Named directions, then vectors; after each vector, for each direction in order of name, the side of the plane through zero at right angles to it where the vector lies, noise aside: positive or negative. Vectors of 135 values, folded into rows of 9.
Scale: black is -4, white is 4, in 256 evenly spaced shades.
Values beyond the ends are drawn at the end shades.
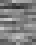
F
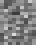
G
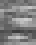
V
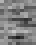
negative, positive, negative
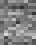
positive, negative, negative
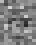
negative, positive, negative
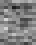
positive, positive, negative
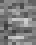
positive, negative, positive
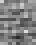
negative, positive, negative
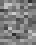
negative, negative, negative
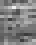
negative, positive, positive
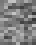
positive, negative, negative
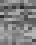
positive, negative, negative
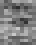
positive, positive, negative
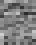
positive, negative, negative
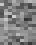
positive, positive, negative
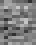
negative, negative, positive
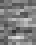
positive, negative, positive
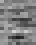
negative, positive, negative
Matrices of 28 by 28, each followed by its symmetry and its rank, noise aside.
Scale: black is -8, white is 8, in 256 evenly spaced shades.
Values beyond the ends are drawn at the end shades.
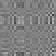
no symmetry, rank two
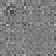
symmetric, rank four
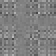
antisymmetric, rank two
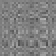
antisymmetric, rank two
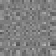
no symmetry, rank three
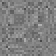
symmetric, rank four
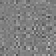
no symmetry, rank four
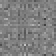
no symmetry, rank four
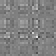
symmetric, rank two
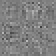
antisymmetric, rank four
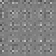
symmetric, rank two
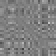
antisymmetric, rank two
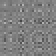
symmetric, rank two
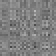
no symmetry, rank two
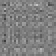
no symmetry, rank three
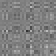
symmetric, rank two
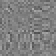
antisymmetric, rank four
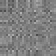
no symmetry, rank three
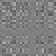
no symmetry, rank two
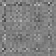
symmetric, rank three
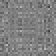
no symmetry, rank four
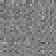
no symmetry, rank four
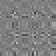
no symmetry, rank three
